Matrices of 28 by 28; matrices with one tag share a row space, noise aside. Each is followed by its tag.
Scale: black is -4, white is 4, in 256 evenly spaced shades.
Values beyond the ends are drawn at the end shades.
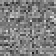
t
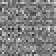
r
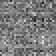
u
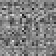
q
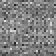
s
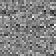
t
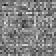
s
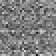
q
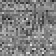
u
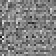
r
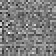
r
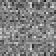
t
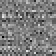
u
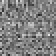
r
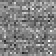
s
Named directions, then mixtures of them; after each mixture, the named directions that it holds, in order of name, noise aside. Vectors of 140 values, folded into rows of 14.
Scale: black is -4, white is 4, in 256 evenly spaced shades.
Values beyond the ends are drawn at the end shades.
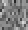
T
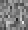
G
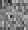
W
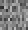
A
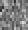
A, T.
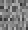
A.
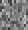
T, W.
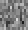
G.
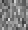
A, T.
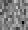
G, T, W.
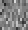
T.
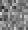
A, T, W.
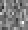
A, G, T.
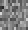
A, T.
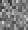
A, T, W.
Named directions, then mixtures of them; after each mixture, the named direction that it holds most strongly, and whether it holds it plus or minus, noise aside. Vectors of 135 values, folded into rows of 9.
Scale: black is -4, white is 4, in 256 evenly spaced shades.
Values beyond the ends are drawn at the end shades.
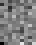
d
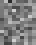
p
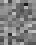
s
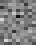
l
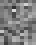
p, plus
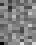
d, plus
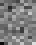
d, plus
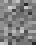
s, plus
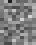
p, plus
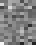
d, minus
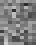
p, minus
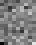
d, plus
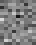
l, plus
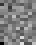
d, plus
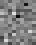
l, plus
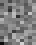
d, plus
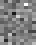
s, minus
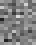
l, minus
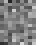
d, plus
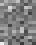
d, minus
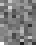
d, minus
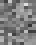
s, minus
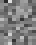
p, minus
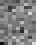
d, plus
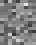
s, minus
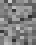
p, minus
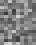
l, minus
